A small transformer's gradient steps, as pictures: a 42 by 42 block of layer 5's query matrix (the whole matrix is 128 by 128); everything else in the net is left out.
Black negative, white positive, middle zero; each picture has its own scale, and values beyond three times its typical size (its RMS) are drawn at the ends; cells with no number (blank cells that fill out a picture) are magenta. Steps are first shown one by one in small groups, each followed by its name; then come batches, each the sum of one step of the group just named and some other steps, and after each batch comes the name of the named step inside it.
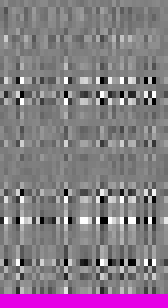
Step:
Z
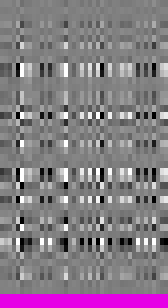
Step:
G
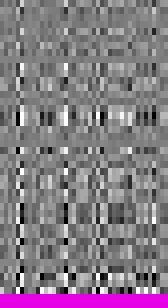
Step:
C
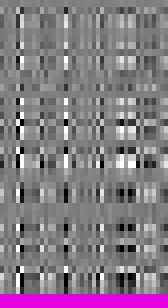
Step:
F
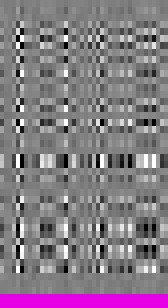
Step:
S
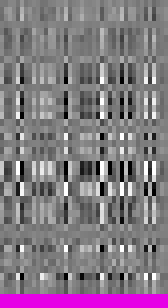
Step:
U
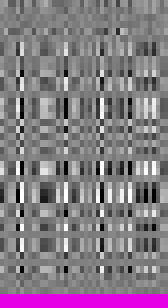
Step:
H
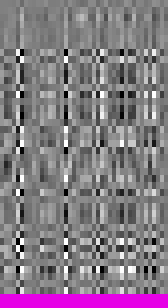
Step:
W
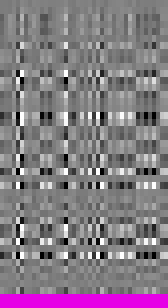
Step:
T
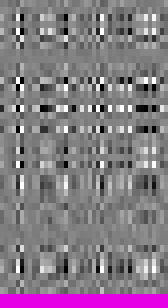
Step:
S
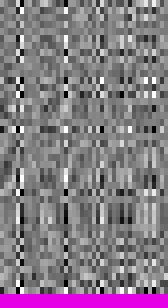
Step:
W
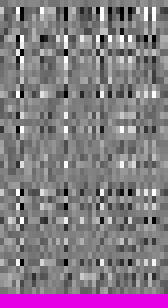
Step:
F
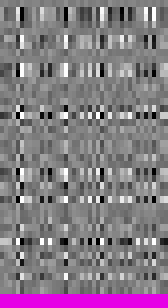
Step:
G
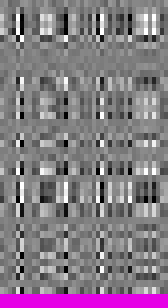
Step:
H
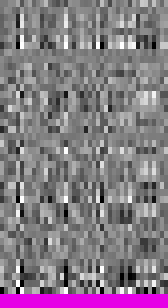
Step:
H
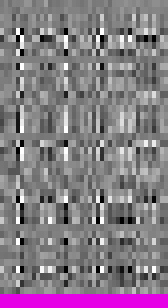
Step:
C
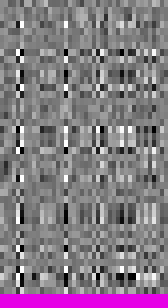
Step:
W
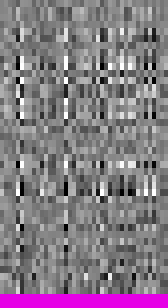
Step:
F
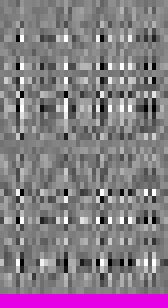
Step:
Z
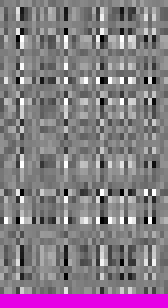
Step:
Z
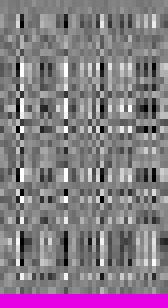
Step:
G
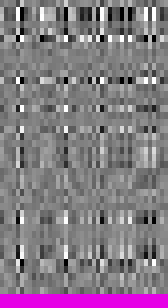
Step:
S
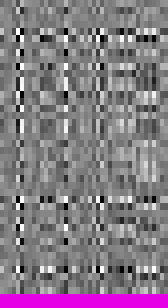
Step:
S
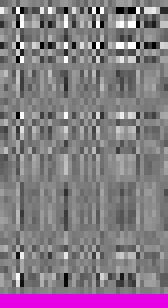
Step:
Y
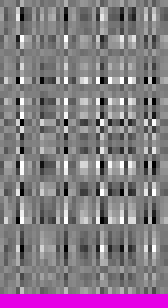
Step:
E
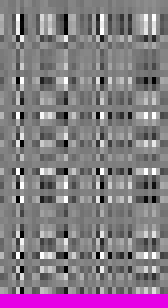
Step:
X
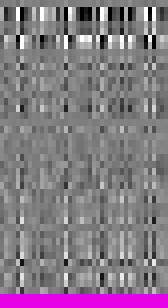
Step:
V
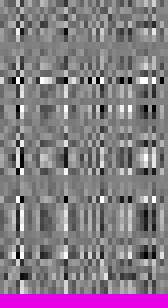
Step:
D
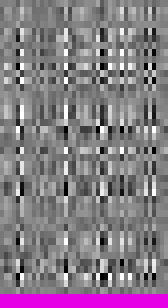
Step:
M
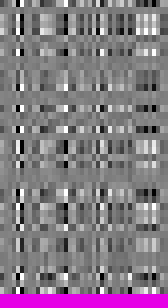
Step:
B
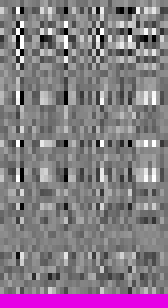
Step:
Y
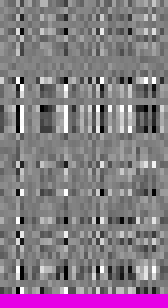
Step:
D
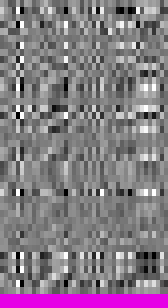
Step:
Y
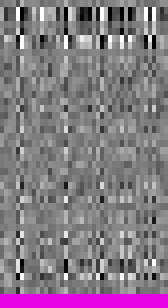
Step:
V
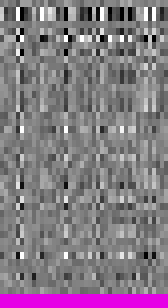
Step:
V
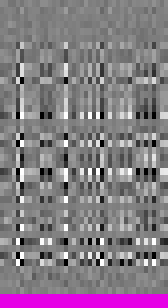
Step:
D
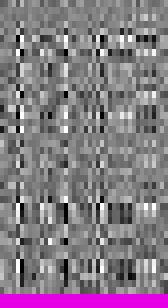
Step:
B
